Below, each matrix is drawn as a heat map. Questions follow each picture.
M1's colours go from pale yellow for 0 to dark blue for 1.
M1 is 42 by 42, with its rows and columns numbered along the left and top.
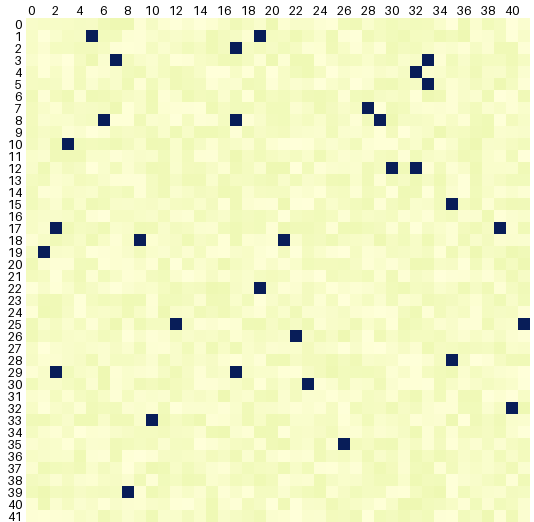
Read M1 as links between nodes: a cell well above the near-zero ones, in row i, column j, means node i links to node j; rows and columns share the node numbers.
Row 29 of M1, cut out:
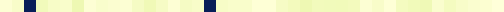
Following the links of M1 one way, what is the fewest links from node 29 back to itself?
4
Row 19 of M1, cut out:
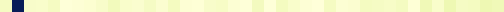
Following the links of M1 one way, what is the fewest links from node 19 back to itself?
2
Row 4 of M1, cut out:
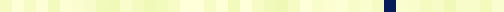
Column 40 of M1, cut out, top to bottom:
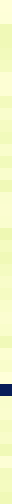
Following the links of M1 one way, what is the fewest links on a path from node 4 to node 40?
2
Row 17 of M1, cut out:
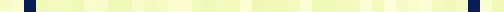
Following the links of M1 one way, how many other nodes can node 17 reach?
5
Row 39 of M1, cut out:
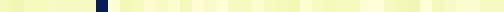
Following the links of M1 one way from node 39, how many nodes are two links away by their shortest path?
3
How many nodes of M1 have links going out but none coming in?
4
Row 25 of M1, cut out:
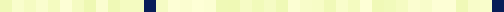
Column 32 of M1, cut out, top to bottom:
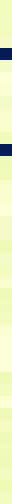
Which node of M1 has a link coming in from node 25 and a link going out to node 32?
node 12
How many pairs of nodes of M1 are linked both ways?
2
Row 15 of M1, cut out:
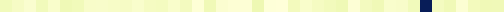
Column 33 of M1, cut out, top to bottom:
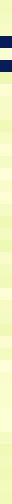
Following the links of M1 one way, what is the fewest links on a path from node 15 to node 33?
7
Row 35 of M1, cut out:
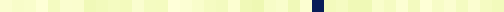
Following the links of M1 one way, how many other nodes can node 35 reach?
10
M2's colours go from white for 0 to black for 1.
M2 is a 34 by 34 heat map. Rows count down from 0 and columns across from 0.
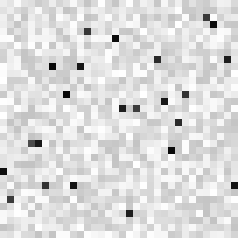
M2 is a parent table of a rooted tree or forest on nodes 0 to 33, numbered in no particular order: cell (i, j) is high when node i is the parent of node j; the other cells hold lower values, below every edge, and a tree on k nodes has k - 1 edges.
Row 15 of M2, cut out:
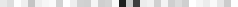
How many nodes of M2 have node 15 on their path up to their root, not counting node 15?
3
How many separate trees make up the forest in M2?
11
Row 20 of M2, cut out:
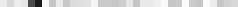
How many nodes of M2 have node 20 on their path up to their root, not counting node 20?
4
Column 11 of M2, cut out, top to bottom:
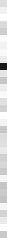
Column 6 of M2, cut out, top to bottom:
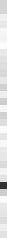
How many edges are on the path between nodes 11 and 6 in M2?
4
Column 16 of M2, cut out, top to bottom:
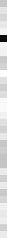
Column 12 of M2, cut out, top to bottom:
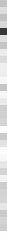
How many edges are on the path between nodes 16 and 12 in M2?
4
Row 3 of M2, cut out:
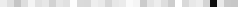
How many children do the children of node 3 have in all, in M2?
1
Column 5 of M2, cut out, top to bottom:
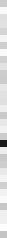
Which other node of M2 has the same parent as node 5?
4
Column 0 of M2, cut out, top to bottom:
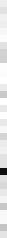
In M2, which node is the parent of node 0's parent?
21
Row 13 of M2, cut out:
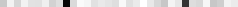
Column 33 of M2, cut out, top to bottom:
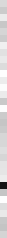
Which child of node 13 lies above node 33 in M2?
26
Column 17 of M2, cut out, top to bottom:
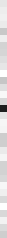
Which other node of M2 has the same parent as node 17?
19
